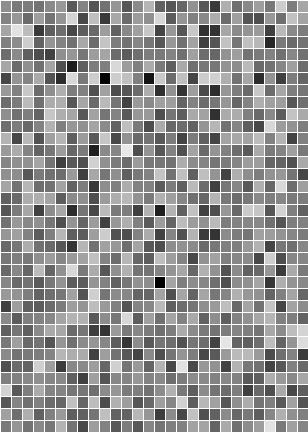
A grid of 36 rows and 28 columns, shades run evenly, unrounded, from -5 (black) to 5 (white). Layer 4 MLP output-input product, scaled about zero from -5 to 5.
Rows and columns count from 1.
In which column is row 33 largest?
1
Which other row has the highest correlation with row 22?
11
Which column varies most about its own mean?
15
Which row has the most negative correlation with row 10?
17
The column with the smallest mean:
20
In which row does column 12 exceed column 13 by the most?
13
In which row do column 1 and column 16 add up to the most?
33
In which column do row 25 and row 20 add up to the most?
9
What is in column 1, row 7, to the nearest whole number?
-2
